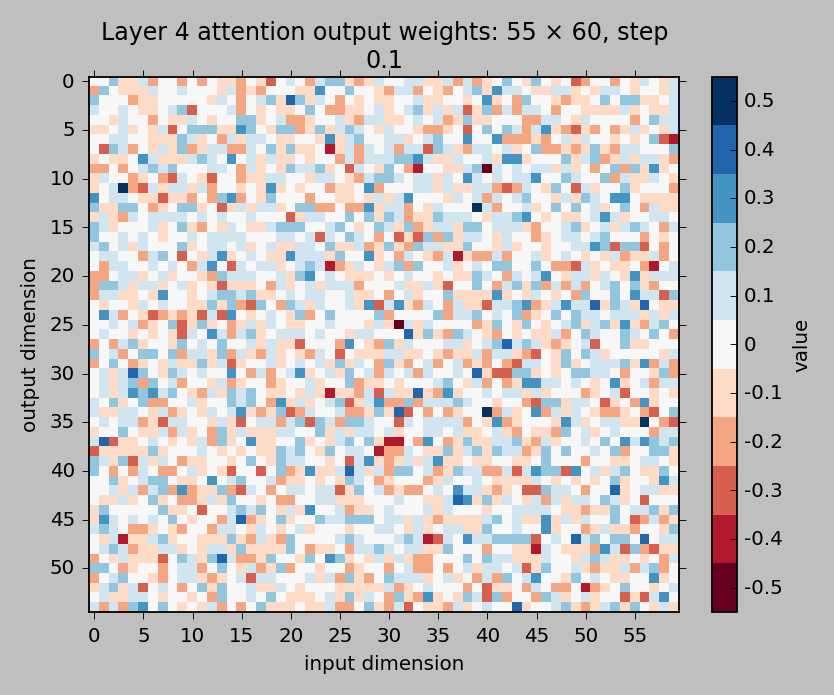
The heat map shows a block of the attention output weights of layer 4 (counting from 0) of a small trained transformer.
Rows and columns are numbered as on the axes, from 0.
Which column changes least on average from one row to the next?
23
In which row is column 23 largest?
1
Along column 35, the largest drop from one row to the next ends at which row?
40
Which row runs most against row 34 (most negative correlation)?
35
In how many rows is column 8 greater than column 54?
19
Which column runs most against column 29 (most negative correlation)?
6
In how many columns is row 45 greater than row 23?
24
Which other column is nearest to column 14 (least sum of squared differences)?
43
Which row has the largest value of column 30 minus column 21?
27
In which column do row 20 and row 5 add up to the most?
46
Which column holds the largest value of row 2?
20
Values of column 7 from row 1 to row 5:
0 0 0 0 0.1
